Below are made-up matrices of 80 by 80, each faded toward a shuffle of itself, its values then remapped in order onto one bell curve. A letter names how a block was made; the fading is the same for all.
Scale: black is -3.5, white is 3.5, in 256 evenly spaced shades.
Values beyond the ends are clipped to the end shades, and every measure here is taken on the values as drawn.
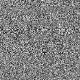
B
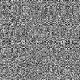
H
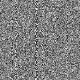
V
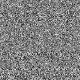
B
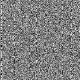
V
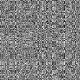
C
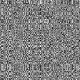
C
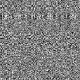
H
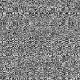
H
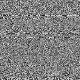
B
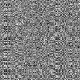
C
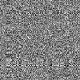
H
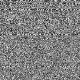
B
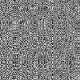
C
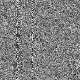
V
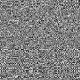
H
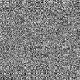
H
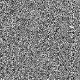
V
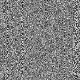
V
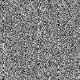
V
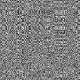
C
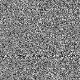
B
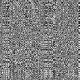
C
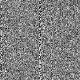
V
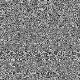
B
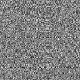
H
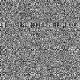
H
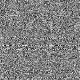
B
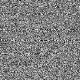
B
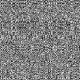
H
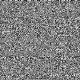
B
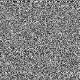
B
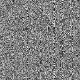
V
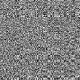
H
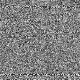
B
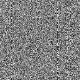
V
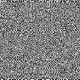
H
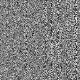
V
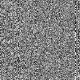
V
